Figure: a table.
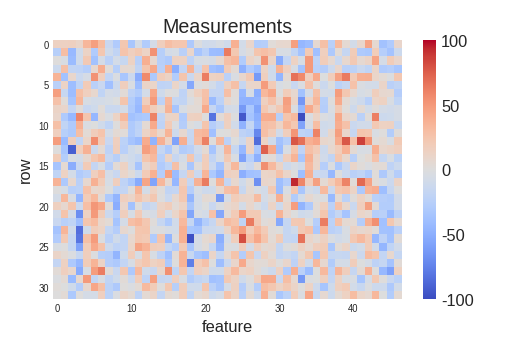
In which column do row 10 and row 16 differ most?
3
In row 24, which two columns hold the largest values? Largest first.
25, 33
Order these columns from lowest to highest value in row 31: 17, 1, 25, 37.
25, 37, 1, 17
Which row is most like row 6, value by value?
10
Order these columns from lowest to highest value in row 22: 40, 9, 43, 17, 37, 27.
37, 9, 40, 27, 17, 43
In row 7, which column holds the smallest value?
33
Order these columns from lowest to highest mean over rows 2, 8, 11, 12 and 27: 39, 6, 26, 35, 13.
26, 13, 6, 39, 35
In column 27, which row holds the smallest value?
12
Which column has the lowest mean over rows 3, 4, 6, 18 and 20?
27
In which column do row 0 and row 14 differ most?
34
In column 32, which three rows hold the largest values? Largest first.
17, 12, 4
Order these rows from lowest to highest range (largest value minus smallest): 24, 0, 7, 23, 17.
0, 7, 23, 17, 24
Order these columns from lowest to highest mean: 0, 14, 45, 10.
45, 10, 14, 0
